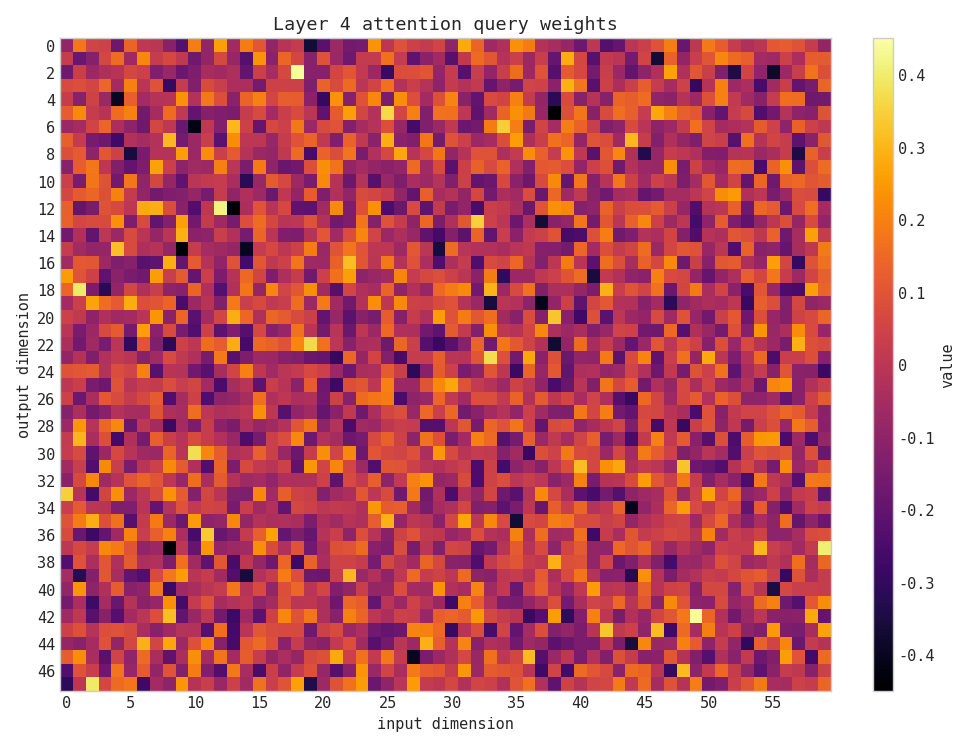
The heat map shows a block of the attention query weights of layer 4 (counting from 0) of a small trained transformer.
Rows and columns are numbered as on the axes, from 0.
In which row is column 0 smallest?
47
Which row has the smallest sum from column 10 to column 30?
23
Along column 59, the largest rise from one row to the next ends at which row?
43
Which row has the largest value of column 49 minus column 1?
42
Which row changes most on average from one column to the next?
46
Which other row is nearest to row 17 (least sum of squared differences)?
8
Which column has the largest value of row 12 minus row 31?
24
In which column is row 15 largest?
4
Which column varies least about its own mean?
16
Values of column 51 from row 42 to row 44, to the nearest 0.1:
0 0 0
